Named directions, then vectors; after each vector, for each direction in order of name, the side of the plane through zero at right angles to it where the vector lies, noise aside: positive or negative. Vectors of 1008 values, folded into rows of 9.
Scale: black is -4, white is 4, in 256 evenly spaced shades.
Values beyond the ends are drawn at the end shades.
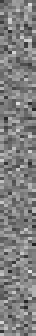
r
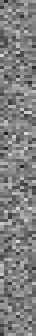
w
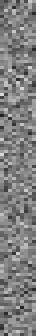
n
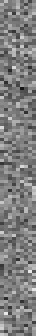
negative, positive, negative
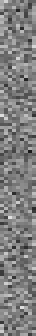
negative, negative, negative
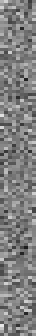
negative, negative, negative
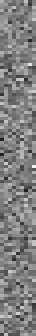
negative, negative, positive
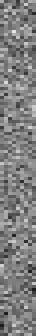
positive, negative, positive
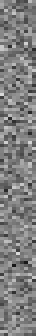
positive, negative, negative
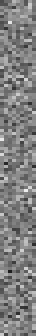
positive, positive, negative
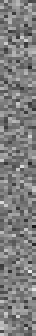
negative, positive, negative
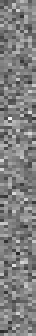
negative, positive, positive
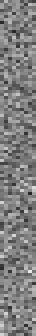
negative, positive, negative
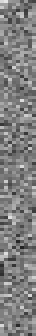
negative, negative, negative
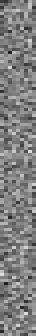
positive, positive, positive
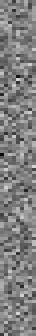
negative, negative, positive
